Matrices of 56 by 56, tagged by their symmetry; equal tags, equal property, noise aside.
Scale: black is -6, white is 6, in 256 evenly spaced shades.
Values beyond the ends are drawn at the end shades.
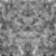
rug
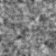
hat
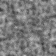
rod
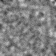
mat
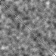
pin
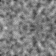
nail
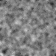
mat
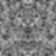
rug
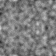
nail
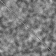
pin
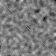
mat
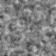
hat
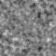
hat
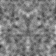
rug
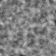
pin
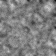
mat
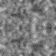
nail
